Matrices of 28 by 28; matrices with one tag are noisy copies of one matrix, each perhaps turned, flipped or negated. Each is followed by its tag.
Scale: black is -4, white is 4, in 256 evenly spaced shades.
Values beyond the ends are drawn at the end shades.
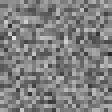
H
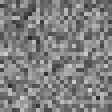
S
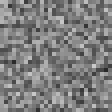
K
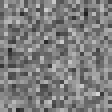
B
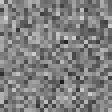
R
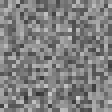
H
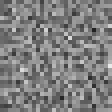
K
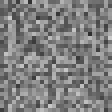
H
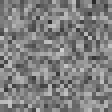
S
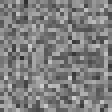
B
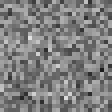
S
